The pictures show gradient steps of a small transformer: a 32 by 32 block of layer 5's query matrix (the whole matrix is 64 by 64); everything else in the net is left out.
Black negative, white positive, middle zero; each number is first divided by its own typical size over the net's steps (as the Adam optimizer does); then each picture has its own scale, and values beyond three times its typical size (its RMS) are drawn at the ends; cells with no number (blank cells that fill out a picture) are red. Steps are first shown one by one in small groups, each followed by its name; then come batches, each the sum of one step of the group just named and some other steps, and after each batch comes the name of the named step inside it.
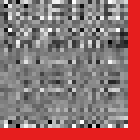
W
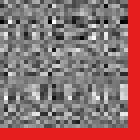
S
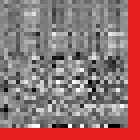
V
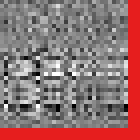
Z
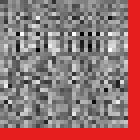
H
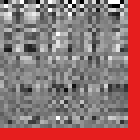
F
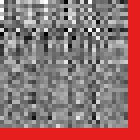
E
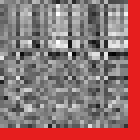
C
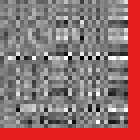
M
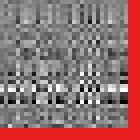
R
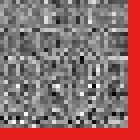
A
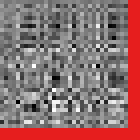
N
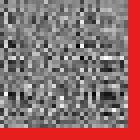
M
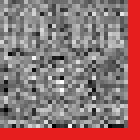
V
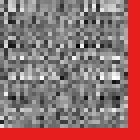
M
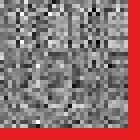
C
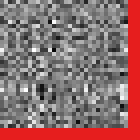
S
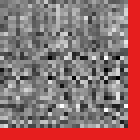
C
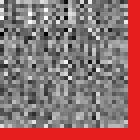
E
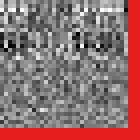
N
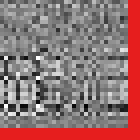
Z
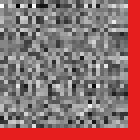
A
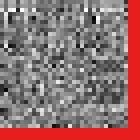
V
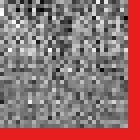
N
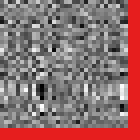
S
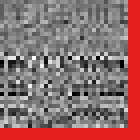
M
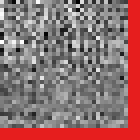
E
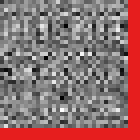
M
